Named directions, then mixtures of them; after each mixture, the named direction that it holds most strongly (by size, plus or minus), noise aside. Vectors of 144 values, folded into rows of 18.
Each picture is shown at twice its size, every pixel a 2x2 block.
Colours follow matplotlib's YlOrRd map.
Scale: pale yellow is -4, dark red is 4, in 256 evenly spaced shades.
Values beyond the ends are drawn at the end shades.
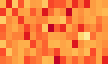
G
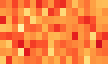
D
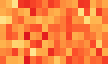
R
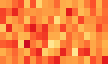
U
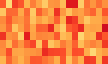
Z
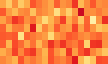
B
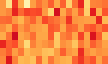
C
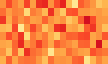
D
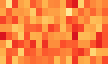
Z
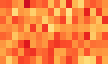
C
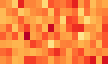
Z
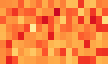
B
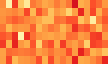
B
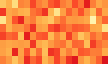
B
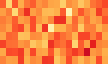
G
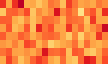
Z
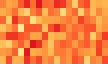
D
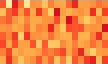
Z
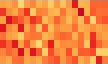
B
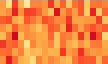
C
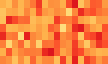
Z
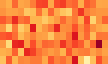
B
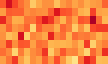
B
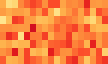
R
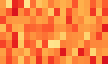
U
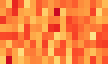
D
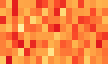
D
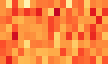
C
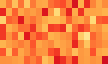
G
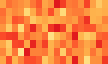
D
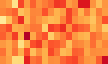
R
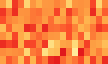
U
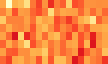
C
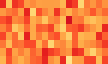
Z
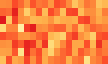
D
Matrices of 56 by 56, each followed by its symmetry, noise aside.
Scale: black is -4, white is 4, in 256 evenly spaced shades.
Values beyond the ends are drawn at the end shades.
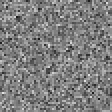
symmetric.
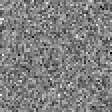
no symmetry.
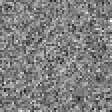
symmetric.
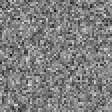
symmetric.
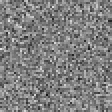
no symmetry.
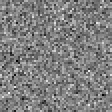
antisymmetric.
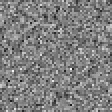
same after a half turn.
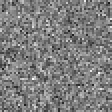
symmetric across the other diagonal.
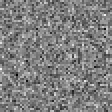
mirrored top to bottom.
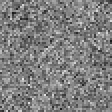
symmetric.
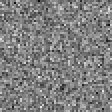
antisymmetric.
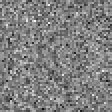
mirrored top to bottom.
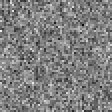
same after a half turn.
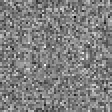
mirrored top to bottom.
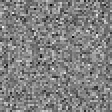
mirrored top to bottom.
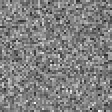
no symmetry.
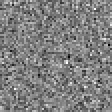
no symmetry.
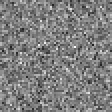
same after a half turn.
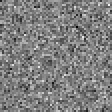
symmetric across the other diagonal.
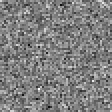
same after a half turn.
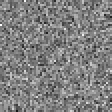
symmetric.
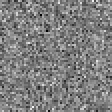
same after a half turn.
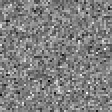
no symmetry.
